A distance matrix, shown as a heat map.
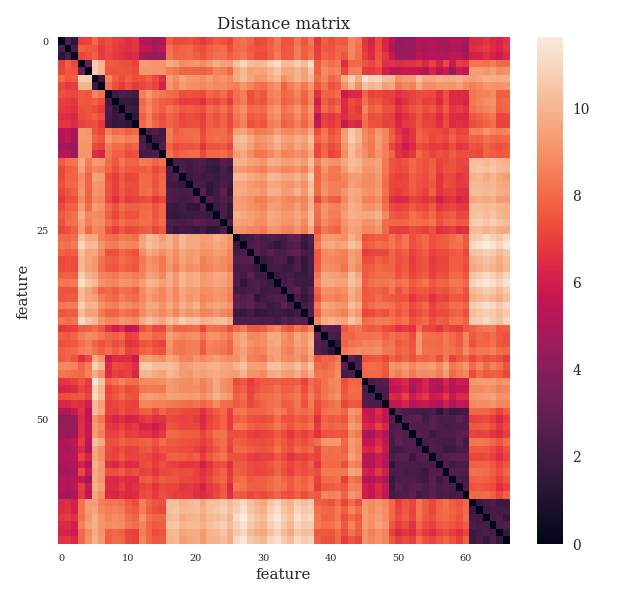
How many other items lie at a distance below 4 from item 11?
4
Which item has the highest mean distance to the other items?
5
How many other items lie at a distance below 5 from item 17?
9
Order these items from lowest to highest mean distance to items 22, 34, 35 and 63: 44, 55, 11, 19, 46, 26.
26, 55, 19, 11, 46, 44
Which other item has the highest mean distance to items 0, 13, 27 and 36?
43
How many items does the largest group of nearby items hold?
12
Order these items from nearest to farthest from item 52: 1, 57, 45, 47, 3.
57, 1, 45, 47, 3
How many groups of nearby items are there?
12
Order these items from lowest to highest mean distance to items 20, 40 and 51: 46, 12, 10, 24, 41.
41, 24, 10, 12, 46
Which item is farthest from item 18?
37
